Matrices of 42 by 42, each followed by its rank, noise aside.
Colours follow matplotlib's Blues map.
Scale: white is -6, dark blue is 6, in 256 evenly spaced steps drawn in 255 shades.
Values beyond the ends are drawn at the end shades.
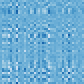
two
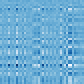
one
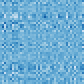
three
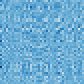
four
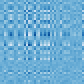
one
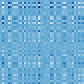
one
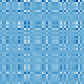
one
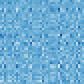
three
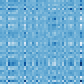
one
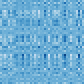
two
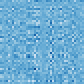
four
